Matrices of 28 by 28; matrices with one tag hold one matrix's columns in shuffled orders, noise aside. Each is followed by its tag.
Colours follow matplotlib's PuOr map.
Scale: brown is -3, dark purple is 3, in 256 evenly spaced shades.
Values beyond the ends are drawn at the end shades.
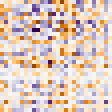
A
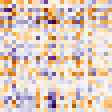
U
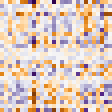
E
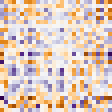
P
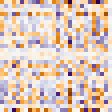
E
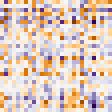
U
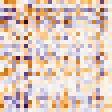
U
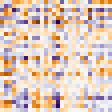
U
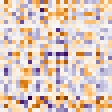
P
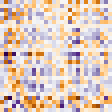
P
